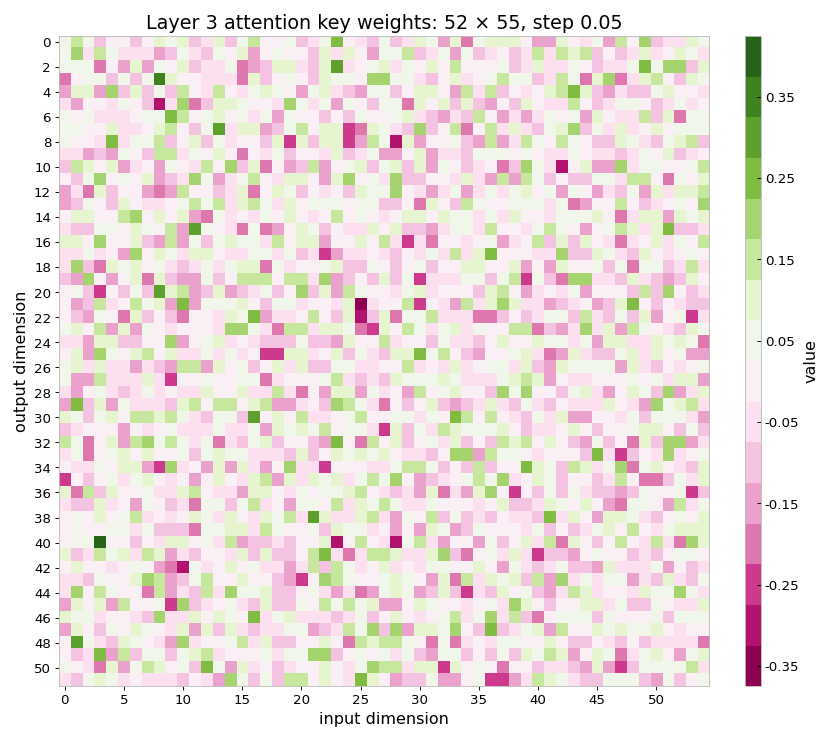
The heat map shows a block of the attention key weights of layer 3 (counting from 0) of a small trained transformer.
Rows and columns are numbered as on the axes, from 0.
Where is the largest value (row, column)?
40, 3
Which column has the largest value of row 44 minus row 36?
1
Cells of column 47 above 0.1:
7
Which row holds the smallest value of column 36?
51
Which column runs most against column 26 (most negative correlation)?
44
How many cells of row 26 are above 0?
23
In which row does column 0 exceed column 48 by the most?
32
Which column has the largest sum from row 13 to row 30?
16
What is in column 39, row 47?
0.05
